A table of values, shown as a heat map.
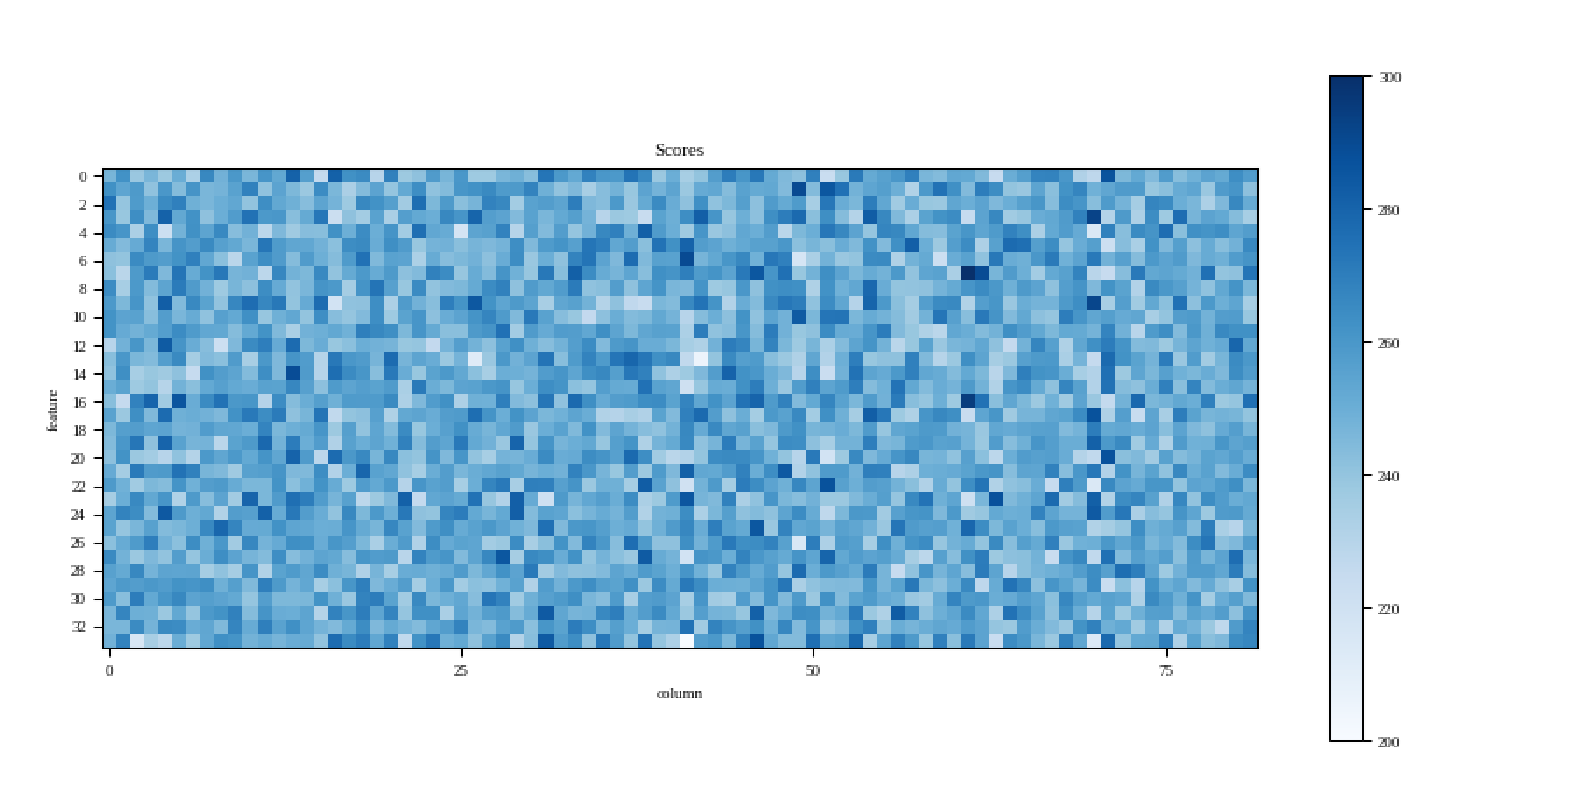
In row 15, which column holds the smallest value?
41
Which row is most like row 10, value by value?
1
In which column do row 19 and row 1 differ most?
51
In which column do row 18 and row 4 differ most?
70
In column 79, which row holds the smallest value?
32
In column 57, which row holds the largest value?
5
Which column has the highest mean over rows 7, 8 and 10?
62
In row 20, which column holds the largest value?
71
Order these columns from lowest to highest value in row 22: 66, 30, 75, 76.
76, 66, 75, 30
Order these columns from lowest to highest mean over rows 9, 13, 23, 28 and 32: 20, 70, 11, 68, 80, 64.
64, 68, 20, 11, 80, 70
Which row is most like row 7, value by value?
16
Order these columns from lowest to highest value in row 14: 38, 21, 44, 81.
21, 81, 38, 44
